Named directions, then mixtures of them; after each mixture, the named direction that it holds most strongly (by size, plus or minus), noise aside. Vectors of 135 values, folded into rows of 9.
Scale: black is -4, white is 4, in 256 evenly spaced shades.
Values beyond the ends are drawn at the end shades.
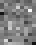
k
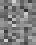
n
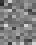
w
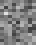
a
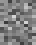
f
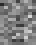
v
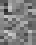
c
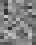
c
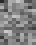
c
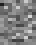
v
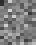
w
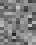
a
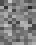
a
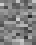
v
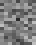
f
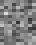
a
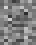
n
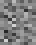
n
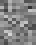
c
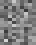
n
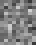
a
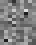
n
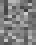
n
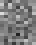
k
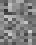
c
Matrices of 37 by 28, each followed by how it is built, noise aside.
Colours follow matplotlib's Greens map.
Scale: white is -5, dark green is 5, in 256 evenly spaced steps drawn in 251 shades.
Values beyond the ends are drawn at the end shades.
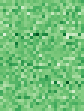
uneven rows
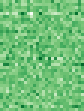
uneven rows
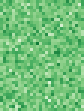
noise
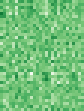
low rank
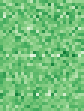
uneven rows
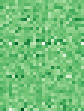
uneven rows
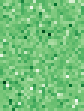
sparse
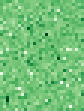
sparse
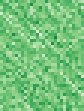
Toeplitz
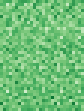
repeating columns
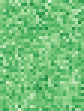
noise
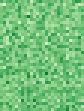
repeating columns
